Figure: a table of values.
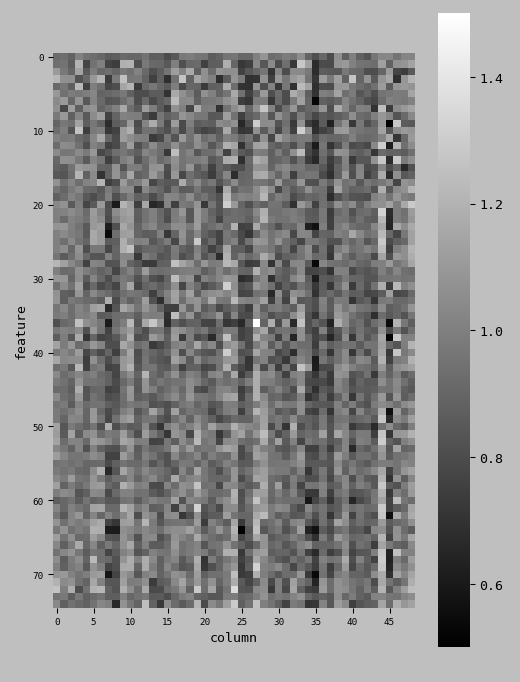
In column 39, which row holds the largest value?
68
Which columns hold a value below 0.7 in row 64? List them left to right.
7, 8, 25, 34, 35
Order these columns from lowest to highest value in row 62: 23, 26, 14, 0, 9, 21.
14, 21, 26, 0, 9, 23
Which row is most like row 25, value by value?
61
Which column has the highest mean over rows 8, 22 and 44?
44
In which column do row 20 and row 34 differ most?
23
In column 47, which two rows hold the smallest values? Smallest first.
15, 2
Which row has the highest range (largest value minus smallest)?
36
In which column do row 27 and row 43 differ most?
22
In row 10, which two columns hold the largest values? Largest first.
33, 3
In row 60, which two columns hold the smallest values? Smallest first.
34, 40
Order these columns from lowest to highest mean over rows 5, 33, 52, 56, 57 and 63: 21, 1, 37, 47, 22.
37, 22, 1, 47, 21
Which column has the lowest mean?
35
